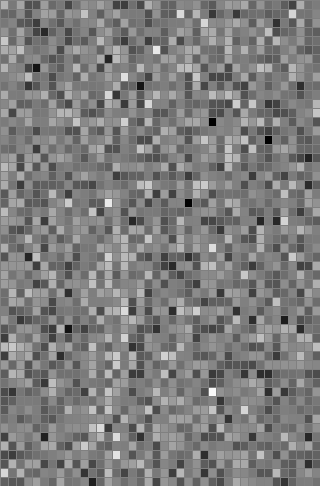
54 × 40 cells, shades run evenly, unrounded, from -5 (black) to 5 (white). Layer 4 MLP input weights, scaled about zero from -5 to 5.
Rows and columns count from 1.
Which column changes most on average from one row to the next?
27
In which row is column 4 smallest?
29
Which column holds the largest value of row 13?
40
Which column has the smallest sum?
34
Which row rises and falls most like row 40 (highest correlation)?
45
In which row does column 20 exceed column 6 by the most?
49
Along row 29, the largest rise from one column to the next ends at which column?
5
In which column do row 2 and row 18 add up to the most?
23
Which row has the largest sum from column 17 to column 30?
21
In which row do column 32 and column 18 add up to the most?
17
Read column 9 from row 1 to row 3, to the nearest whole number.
-2 1 0
